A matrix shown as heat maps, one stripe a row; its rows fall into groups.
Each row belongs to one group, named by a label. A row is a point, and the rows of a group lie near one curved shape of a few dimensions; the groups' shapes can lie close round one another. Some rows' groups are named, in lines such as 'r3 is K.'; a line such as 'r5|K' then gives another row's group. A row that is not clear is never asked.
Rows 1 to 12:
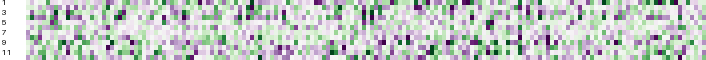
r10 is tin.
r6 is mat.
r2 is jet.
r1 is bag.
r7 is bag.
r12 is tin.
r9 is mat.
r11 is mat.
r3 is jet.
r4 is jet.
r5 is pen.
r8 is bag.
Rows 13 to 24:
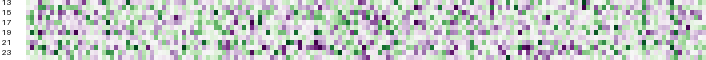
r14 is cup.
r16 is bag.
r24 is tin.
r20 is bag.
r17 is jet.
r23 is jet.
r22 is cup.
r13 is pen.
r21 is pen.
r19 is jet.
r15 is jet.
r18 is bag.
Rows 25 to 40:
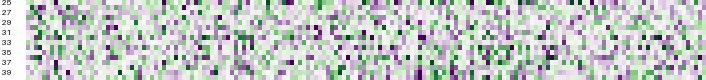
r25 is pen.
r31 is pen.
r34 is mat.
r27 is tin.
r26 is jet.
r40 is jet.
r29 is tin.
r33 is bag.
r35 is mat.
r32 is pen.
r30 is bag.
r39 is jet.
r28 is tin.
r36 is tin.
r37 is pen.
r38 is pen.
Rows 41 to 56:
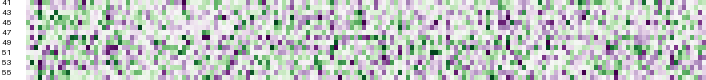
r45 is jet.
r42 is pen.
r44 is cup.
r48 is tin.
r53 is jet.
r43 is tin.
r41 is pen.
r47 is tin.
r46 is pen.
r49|mat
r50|bag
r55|cup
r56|pen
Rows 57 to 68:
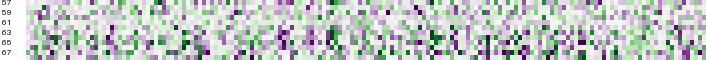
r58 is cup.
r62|tin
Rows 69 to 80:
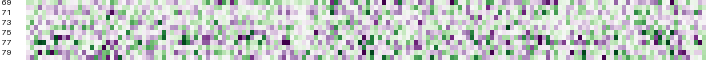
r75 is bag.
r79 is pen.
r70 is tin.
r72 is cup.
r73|jet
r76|pen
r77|tin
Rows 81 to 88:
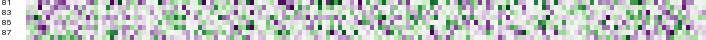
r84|bag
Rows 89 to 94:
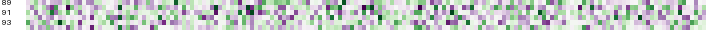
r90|jet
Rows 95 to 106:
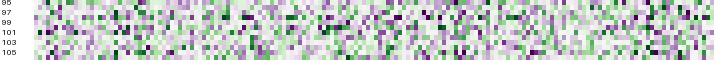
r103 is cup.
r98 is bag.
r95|mat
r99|mat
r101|jet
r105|cup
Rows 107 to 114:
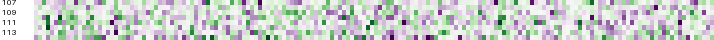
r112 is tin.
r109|bag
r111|pen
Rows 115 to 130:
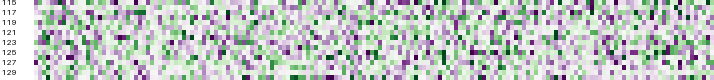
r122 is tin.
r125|jet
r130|bag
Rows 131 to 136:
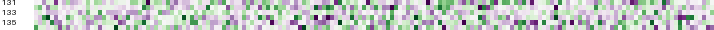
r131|jet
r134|bag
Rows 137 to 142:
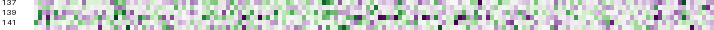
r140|jet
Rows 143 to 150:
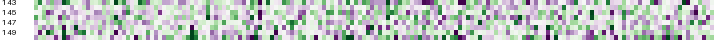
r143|jet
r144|bag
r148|jet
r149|tin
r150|pen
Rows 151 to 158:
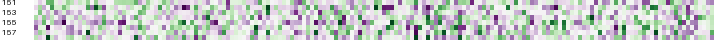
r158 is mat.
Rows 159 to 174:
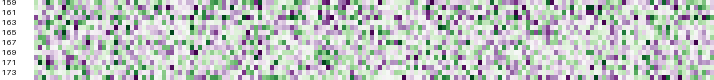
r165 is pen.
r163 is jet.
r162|bag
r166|pen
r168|tin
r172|cup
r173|bag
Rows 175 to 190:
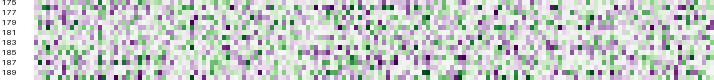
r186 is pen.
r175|pen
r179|jet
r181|pen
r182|bag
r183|bag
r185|cup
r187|jet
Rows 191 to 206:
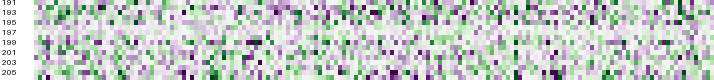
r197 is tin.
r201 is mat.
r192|tin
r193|tin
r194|cup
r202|bag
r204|mat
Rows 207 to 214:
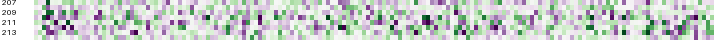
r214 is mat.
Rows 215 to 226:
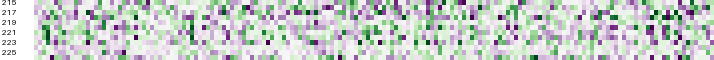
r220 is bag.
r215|pen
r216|bag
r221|tin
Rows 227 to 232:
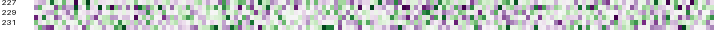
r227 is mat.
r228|pen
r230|bag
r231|jet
